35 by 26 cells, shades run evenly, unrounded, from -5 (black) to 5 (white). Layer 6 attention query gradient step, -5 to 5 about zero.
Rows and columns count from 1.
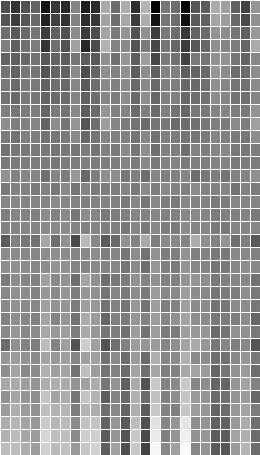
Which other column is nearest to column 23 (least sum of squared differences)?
13
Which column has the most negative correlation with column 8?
20
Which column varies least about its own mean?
17
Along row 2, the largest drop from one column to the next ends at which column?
16
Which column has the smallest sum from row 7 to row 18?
9
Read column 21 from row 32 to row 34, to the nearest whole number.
1 1 1
